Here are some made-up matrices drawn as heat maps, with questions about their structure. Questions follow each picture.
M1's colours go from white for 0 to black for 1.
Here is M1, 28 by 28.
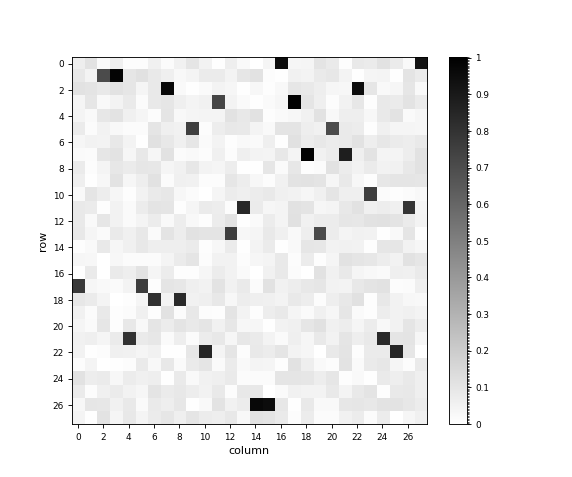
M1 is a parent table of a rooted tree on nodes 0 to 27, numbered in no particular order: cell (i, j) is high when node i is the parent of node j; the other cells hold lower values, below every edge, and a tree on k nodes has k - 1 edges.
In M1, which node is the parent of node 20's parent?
17
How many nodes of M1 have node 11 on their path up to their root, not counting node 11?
6
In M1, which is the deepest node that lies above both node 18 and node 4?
7
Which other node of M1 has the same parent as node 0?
5
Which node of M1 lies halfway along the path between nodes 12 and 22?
3
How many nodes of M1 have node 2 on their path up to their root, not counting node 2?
11
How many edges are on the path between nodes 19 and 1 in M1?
4
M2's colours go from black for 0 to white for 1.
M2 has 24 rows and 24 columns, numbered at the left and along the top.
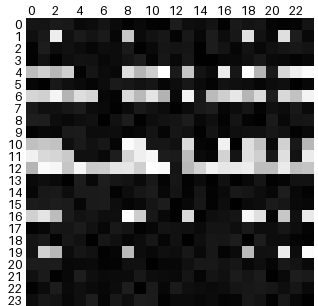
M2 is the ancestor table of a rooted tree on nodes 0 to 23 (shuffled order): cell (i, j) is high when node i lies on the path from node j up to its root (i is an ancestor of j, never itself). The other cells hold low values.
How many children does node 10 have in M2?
1
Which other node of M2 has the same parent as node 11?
22
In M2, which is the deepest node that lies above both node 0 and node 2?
16
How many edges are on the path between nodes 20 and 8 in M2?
9
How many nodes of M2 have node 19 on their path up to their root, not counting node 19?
6
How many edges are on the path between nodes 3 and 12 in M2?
4
